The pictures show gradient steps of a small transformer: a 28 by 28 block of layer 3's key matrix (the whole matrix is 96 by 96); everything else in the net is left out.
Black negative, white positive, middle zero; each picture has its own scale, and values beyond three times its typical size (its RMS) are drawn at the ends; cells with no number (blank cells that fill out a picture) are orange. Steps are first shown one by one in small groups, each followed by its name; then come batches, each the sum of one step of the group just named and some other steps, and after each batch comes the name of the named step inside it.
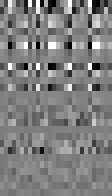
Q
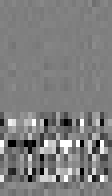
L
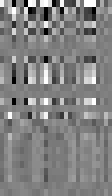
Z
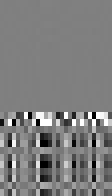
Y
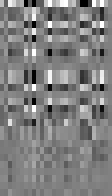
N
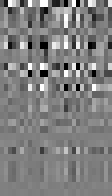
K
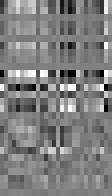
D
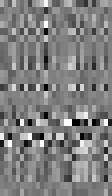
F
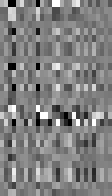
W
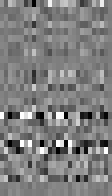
N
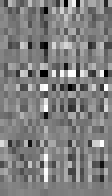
K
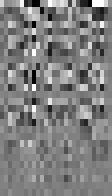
N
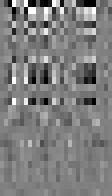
W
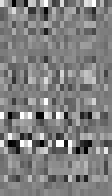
Z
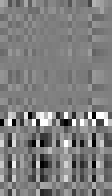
Y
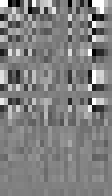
Z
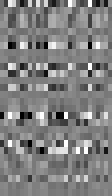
Q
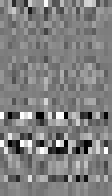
Z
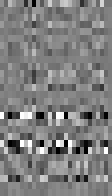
N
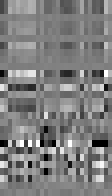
D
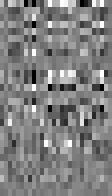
N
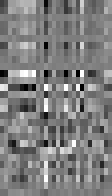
D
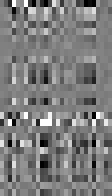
Y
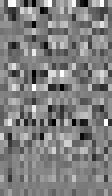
N
